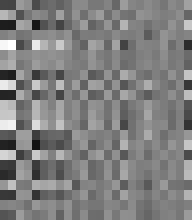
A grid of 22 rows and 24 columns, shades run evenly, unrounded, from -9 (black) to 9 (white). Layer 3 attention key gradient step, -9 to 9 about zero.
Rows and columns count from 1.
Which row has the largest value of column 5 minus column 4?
5
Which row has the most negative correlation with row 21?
14
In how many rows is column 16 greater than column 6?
10
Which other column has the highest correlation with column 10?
19
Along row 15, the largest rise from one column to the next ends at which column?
3
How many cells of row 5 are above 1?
11
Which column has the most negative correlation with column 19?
17
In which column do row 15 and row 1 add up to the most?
24
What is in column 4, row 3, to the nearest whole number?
2
